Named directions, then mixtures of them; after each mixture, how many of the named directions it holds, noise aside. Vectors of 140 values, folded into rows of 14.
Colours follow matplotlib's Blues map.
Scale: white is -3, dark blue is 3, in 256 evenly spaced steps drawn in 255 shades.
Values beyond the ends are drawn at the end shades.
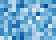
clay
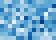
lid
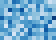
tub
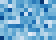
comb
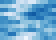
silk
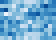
two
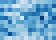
three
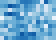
three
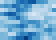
one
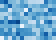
four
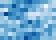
two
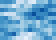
one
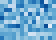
two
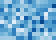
one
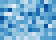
four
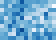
two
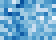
four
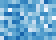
four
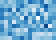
four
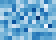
four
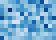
three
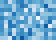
two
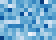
one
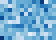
one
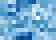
three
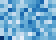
two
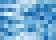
two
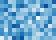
one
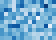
two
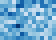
four
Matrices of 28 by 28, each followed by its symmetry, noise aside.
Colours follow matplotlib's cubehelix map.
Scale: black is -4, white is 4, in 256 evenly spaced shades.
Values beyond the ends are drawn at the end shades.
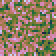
no symmetry.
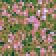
symmetric across the other diagonal.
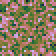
same after a half turn.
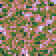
symmetric across the other diagonal.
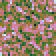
same after a half turn.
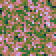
symmetric across the other diagonal.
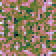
mirrored top to bottom.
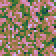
symmetric across the other diagonal.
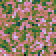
no symmetry.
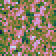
same after a half turn.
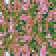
mirrored top to bottom.
